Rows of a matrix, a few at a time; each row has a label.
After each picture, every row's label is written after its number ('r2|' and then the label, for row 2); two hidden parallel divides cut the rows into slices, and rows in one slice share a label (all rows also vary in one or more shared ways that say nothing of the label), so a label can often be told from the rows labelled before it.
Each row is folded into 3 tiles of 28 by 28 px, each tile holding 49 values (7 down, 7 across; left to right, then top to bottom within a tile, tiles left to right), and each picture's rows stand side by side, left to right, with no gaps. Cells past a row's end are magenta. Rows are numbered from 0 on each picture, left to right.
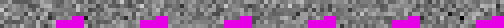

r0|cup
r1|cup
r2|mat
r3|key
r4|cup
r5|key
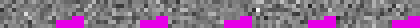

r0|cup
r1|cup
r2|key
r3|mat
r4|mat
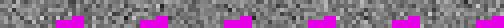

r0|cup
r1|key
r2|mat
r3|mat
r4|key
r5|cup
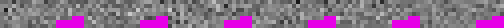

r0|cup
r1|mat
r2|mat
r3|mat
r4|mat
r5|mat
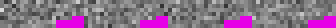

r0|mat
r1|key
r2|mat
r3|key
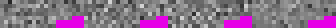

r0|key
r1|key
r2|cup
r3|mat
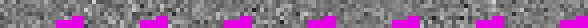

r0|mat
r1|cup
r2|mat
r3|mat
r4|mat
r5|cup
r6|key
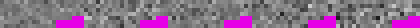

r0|mat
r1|mat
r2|key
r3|key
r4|cup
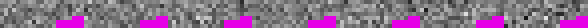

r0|key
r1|key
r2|mat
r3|mat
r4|key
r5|mat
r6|mat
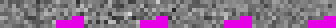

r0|key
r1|mat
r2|cup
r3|key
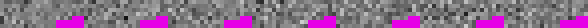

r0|mat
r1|mat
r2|key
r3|key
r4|cup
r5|key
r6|cup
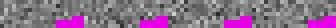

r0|key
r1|key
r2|mat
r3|cup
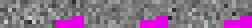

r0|cup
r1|mat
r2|cup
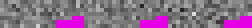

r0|cup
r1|key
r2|cup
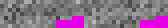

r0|mat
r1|mat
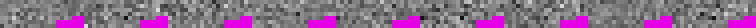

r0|key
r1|mat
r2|mat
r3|mat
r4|cup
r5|cup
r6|key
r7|mat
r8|mat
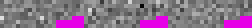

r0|key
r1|key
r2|cup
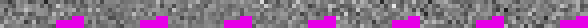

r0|mat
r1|key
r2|mat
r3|cup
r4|mat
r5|key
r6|mat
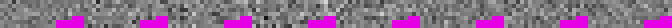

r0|cup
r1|cup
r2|cup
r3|mat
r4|cup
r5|mat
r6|cup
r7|mat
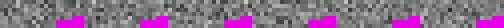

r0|cup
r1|cup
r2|cup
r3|key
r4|cup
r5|mat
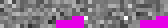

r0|cup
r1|key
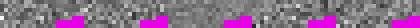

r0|key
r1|cup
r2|mat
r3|mat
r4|mat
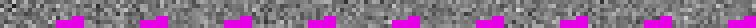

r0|key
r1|cup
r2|cup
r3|cup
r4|mat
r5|mat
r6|key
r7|cup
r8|key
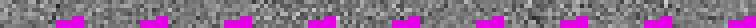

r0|mat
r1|key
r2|mat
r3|cup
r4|mat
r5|mat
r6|key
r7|cup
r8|mat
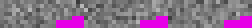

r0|key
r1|mat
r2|cup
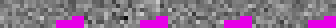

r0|mat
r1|mat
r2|mat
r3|mat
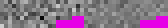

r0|key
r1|mat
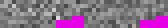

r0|mat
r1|cup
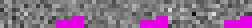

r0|cup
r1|cup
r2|key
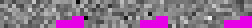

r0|mat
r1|cup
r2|mat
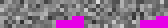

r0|cup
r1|mat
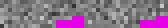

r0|mat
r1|cup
